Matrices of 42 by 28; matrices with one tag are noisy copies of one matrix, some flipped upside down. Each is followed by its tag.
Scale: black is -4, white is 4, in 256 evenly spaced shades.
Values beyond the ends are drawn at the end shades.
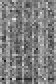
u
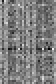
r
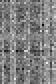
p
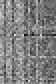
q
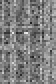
p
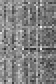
q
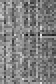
q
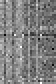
q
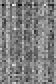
u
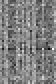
r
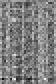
u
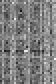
p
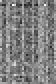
u
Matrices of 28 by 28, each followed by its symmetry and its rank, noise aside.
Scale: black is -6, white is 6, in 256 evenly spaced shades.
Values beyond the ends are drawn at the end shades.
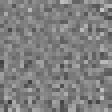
antisymmetric, rank six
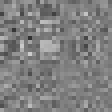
no symmetry, rank three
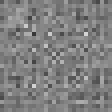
symmetric, rank six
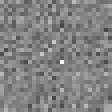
symmetric, rank six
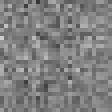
antisymmetric, rank four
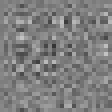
no symmetry, rank three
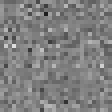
antisymmetric, rank six
